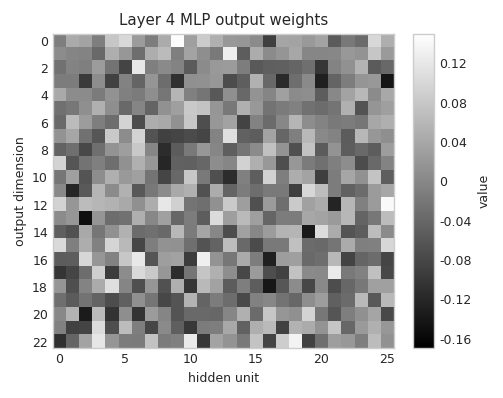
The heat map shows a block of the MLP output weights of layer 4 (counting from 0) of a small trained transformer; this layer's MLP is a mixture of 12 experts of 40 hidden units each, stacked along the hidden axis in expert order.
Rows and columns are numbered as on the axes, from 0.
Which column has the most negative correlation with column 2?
19
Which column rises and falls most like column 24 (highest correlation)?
18
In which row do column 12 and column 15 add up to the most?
13
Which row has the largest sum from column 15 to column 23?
21
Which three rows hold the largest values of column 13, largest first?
1, 7, 12
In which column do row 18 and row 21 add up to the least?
10
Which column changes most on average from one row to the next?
6
